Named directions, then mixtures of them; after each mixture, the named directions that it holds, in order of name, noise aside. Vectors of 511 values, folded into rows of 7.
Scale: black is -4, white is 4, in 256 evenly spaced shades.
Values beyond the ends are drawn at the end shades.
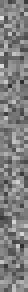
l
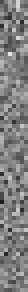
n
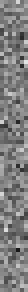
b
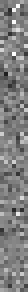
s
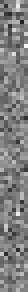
b, n, s.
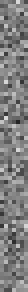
b, l, n.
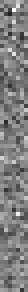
b, s.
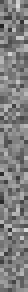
n.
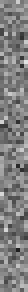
b.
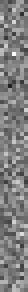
l, s.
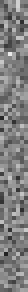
n.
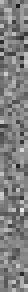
b, n, s.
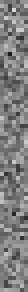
b, n, s.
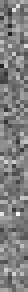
l, s.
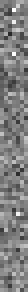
b, s.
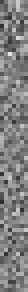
n.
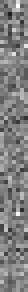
b, n, s.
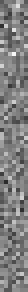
l, n, s.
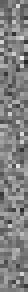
b, n, s.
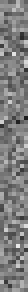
b, l, s.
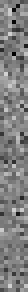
s.
